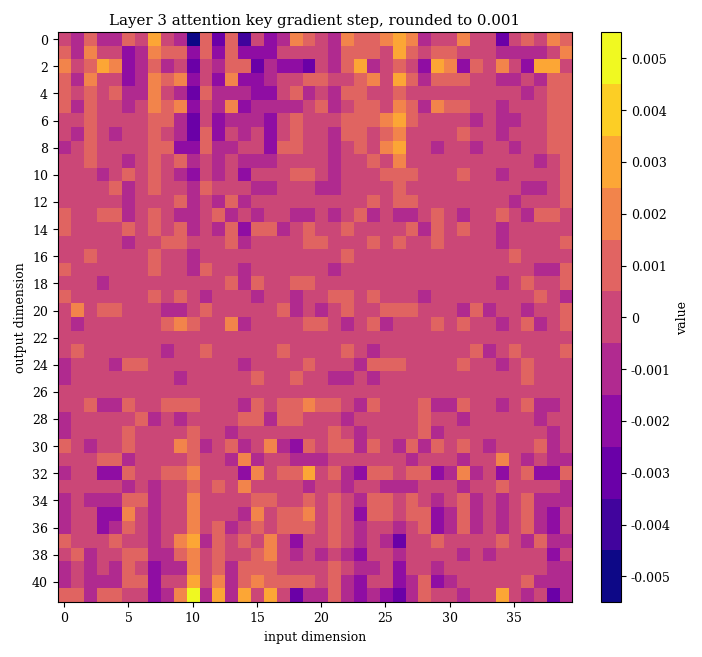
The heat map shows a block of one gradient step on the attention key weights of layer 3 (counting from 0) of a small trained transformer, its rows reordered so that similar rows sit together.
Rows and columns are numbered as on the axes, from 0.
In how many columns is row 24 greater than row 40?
16
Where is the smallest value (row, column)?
0, 10
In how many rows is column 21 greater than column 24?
7
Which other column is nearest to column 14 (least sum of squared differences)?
34
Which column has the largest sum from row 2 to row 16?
26
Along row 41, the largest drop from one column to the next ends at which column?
11
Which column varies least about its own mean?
33
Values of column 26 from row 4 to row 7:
0.001 0.002 0.003 0.002
